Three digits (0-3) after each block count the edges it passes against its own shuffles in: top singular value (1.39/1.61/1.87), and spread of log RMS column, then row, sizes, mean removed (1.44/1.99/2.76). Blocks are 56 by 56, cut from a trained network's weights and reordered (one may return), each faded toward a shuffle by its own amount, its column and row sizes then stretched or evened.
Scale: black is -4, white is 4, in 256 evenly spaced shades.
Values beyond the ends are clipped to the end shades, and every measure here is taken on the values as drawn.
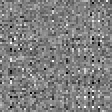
2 2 1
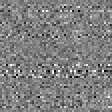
2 0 3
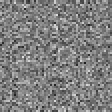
3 1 0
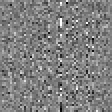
2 3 0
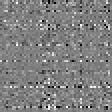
2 2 3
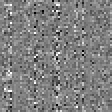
1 3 0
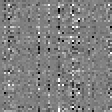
2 3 2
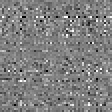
1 2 3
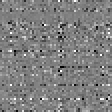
0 2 3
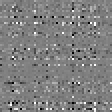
1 2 3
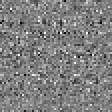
1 1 2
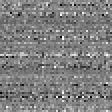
2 0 3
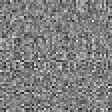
3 0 2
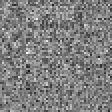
2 1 0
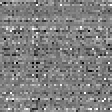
2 1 3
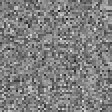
2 0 0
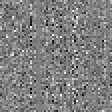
0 3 1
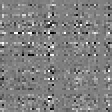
2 3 3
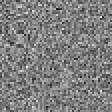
2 0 0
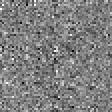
1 1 1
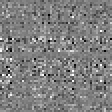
0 2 3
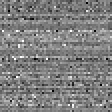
3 0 2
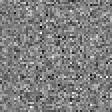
2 2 1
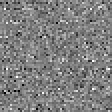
0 0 2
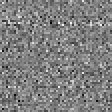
2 1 2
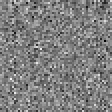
1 1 0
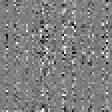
0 3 2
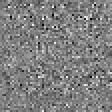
1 1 2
